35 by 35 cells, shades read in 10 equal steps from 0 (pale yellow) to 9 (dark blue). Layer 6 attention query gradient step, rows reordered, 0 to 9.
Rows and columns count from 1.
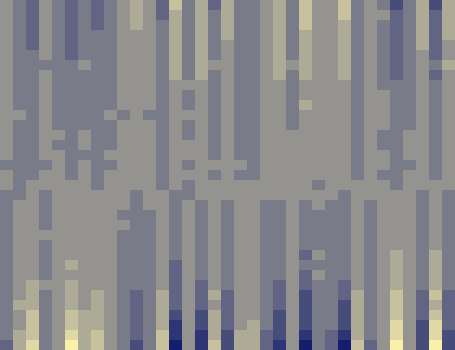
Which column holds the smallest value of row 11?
24
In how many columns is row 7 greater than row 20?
13
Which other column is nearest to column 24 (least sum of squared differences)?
27
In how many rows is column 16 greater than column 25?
10
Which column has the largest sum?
14
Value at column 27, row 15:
4
